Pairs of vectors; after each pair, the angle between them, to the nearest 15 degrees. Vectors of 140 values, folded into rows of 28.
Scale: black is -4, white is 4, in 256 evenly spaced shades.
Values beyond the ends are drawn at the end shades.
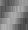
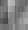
120 degrees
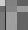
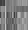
150 degrees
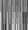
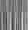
105 degrees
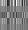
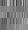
150 degrees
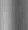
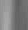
15 degrees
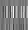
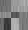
90 degrees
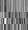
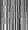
105 degrees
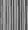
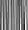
75 degrees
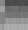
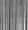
75 degrees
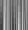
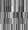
120 degrees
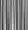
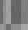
90 degrees
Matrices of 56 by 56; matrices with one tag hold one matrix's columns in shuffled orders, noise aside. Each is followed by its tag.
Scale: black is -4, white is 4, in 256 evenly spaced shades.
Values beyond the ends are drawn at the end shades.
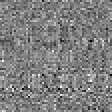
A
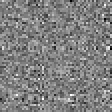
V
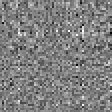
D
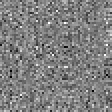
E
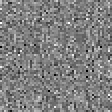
E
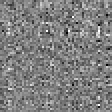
D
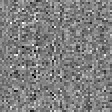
E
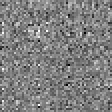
D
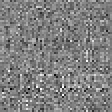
A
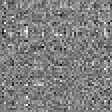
D
